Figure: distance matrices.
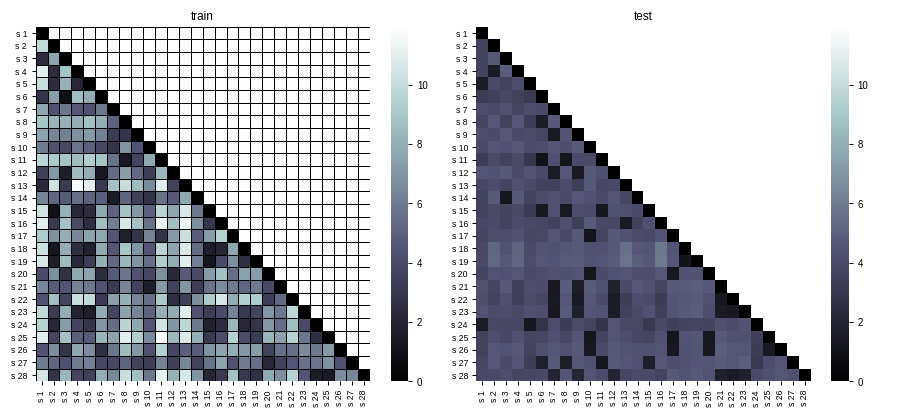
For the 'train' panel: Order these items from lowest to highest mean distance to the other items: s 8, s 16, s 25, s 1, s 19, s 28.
s 19, s 28, s 16, s 25, s 8, s 1
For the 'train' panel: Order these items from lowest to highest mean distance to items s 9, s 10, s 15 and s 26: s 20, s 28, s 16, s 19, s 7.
s 7, s 20, s 19, s 28, s 16
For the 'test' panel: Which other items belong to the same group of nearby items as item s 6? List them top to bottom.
s 8, s 11, s 15, s 27
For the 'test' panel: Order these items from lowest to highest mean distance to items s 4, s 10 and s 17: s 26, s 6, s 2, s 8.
s 26, s 2, s 6, s 8
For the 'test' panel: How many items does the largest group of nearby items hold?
7
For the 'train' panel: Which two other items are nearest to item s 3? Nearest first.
s 6, s 12
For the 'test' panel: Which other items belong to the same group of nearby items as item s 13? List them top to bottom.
s 16
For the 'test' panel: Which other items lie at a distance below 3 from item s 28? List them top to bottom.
s 7, s 9, s 12, s 21, s 22, s 23
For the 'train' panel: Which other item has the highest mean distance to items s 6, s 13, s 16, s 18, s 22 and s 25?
s 11
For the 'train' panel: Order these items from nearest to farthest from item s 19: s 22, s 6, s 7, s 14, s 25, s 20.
s 25, s 7, s 14, s 20, s 6, s 22
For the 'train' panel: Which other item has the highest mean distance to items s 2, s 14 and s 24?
s 13
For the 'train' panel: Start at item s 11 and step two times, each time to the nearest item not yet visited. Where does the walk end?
s 17
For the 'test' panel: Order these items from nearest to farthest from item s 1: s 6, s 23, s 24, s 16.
s 24, s 6, s 16, s 23
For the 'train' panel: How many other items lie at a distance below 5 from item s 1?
7
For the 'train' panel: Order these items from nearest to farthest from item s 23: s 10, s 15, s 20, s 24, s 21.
s 15, s 24, s 10, s 21, s 20
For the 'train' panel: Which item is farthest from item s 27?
s 16
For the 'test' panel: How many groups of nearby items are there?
8
